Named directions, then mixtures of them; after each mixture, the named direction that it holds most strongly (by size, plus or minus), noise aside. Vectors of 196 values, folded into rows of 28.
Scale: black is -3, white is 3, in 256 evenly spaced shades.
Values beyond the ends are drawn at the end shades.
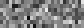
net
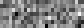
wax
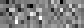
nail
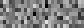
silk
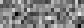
wax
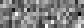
wax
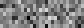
wax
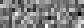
wax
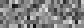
net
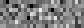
nail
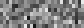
net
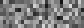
silk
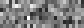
net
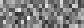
silk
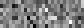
net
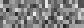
silk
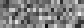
wax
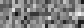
wax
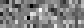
net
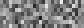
net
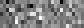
nail
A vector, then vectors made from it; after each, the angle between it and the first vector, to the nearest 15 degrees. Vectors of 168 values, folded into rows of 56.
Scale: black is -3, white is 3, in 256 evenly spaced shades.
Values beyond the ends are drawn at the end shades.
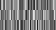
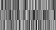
165 degrees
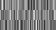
30 degrees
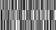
75 degrees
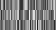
30 degrees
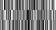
90 degrees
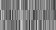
135 degrees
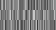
15 degrees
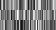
30 degrees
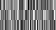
15 degrees
